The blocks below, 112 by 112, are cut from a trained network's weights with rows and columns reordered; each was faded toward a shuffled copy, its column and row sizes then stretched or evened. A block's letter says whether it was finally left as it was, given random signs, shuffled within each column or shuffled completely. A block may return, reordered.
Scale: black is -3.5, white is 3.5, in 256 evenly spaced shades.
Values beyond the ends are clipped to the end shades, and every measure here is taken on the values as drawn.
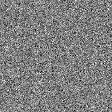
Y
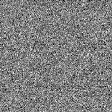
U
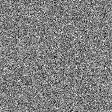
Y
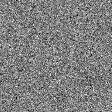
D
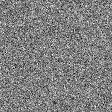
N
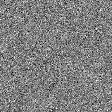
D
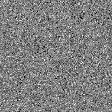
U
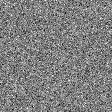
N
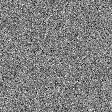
N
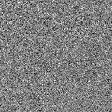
U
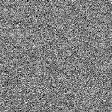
U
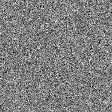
D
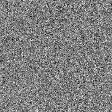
Y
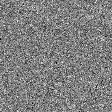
D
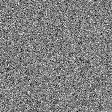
N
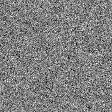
D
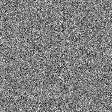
D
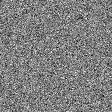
N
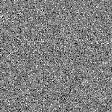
U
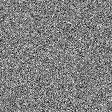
N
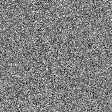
D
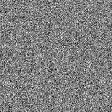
U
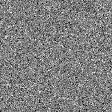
D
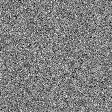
N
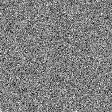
D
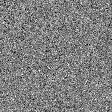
N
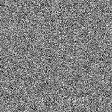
U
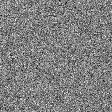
N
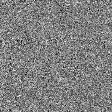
Y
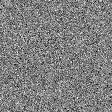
N
